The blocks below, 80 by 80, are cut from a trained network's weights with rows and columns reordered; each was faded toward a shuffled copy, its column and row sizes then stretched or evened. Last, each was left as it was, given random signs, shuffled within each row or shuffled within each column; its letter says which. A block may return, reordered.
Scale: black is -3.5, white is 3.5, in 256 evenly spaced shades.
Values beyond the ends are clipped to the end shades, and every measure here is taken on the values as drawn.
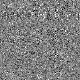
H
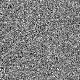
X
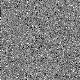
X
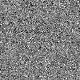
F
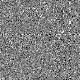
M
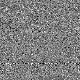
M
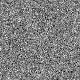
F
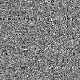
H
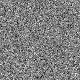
F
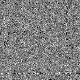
M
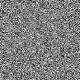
H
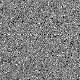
F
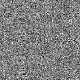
H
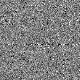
M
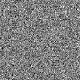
H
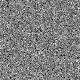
X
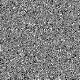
M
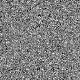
M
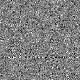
H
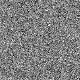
X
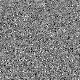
F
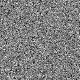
X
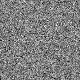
F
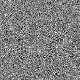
H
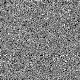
F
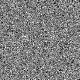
F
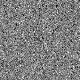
X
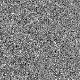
M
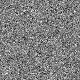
F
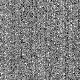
X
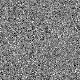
M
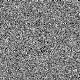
F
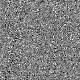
X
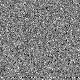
F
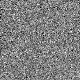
M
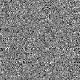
H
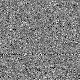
F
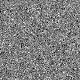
F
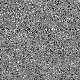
F
